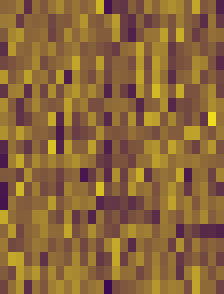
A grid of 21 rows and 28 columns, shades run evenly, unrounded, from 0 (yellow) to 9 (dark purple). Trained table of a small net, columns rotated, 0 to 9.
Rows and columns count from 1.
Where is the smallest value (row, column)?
9, 27
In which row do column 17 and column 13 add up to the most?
15
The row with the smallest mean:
20
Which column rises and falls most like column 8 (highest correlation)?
10
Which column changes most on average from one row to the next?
3
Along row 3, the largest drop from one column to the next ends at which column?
23
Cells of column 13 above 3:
18
